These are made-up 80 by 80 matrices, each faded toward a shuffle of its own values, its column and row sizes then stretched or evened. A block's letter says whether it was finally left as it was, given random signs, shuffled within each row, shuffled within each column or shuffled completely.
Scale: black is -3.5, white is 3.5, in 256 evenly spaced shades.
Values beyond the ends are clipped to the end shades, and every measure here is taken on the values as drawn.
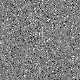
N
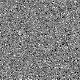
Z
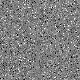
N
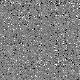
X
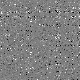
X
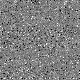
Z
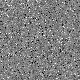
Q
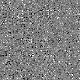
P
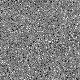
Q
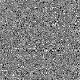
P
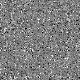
X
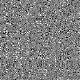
P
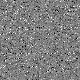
Z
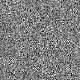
N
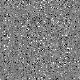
P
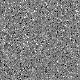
N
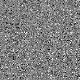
X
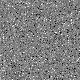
Q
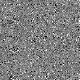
P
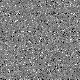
Z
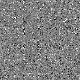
X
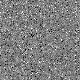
N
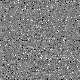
Z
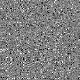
P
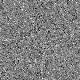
Q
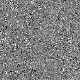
N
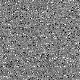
Z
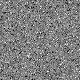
Q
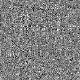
P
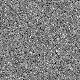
Q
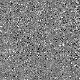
X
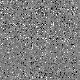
X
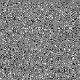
P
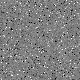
Q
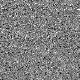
Z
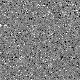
Z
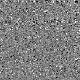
P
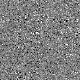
X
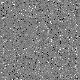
N
